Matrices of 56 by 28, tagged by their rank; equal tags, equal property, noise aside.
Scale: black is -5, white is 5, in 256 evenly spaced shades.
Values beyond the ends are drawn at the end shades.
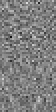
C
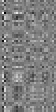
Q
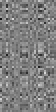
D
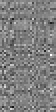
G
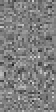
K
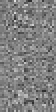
C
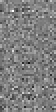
C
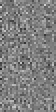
K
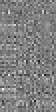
K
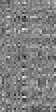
C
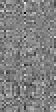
C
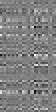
Q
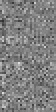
C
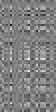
Q
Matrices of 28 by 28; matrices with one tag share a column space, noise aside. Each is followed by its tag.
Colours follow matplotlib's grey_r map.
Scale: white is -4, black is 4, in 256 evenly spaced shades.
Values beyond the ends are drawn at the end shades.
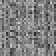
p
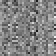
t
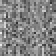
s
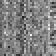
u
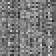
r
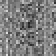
s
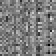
t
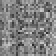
s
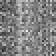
t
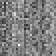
u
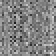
t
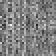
u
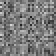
u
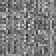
u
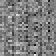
t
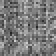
u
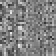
p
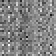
t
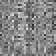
u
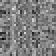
p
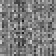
s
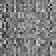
s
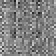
r
